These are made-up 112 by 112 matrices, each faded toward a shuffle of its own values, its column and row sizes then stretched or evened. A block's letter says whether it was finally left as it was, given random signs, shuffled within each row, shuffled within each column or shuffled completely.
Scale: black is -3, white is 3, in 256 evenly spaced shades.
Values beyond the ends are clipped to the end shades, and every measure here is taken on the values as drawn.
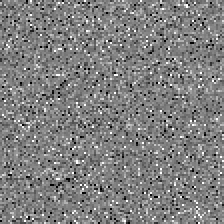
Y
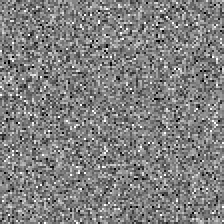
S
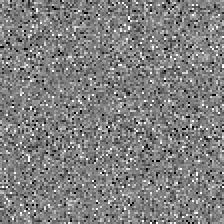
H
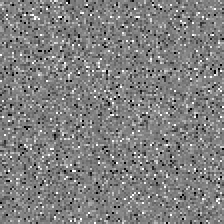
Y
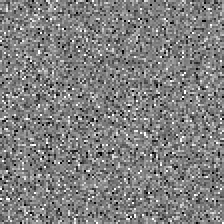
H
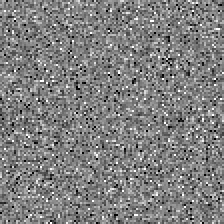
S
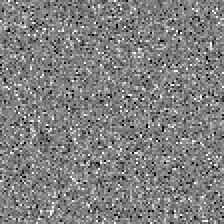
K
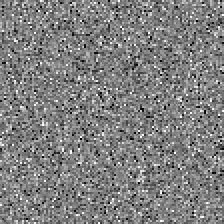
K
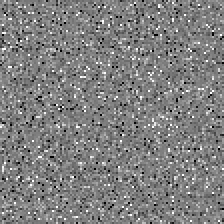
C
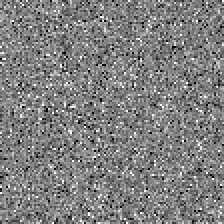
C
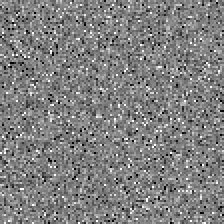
K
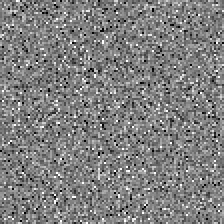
S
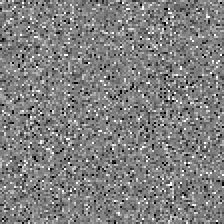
S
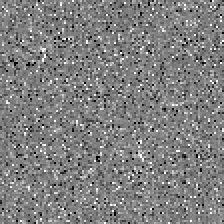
C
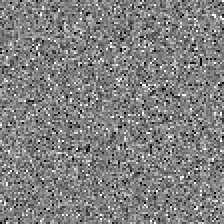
H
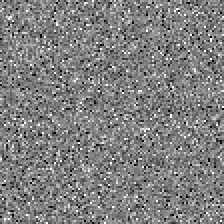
K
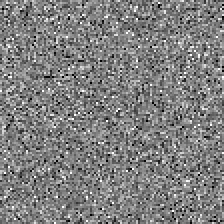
C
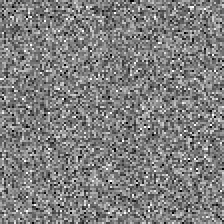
H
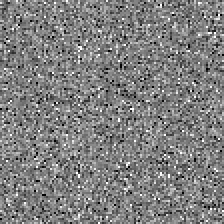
S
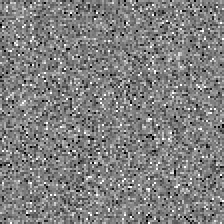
S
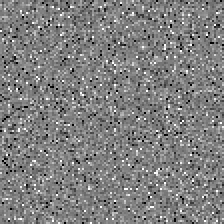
S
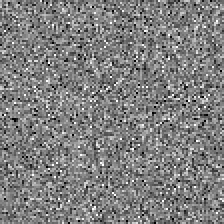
H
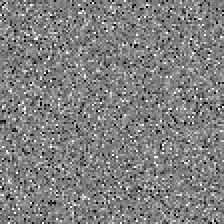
K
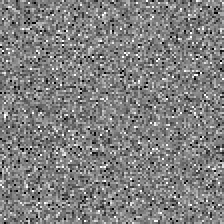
C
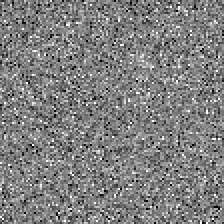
C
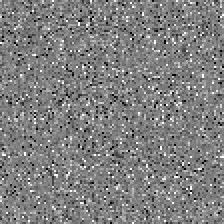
C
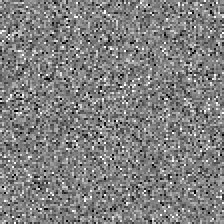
C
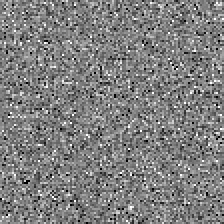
H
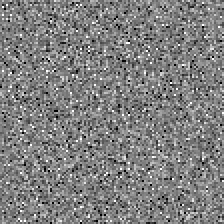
S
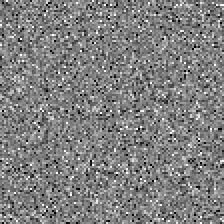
Y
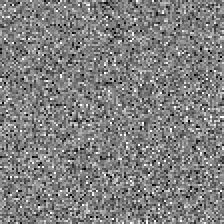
Y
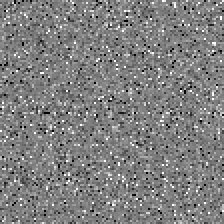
Y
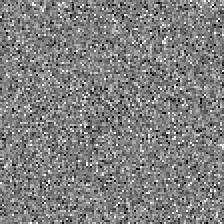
Y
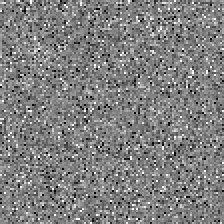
Y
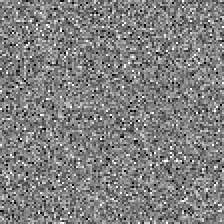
K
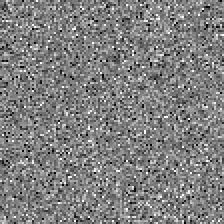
C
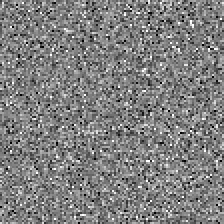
C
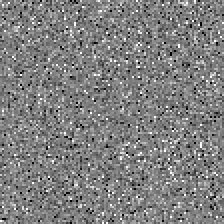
S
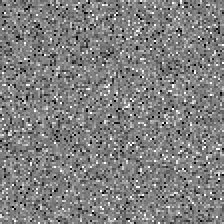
K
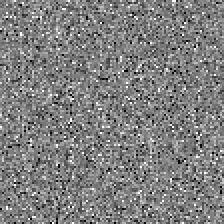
H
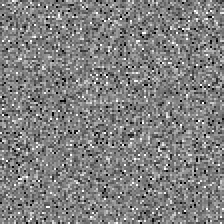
Y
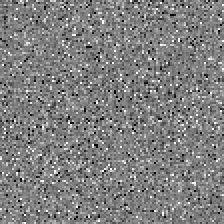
Y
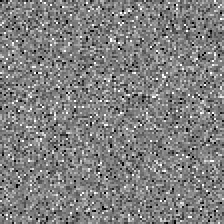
K
